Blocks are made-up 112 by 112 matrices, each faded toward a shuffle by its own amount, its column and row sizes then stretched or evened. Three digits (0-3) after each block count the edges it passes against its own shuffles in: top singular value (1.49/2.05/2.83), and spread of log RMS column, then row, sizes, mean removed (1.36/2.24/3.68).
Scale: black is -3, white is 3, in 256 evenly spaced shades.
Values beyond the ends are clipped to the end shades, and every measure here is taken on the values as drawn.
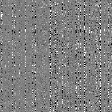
2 3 1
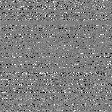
1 0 3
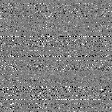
1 1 3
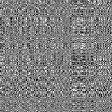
3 2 2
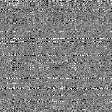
2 1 3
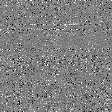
0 1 2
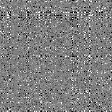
2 2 2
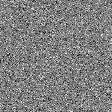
1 0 0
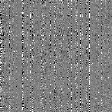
2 3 1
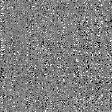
1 2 1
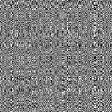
3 3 2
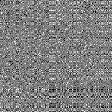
3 1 2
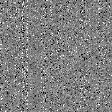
0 2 0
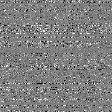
0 1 3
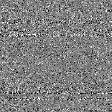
1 1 2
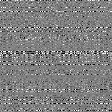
3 0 3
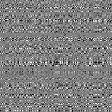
3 0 3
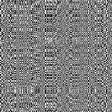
3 3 1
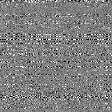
2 1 3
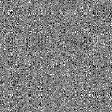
2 2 1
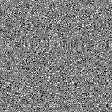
2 0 1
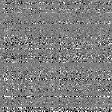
0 2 3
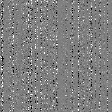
0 3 0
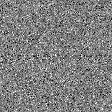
1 0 1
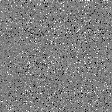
0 1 1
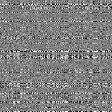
3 0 3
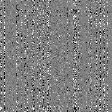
1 3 1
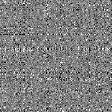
2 2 2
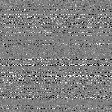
2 0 3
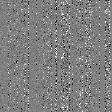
0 3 0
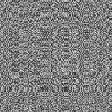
3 1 1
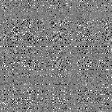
1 2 3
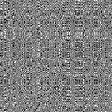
3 2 0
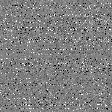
0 0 2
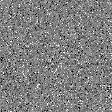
1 1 0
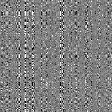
3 3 1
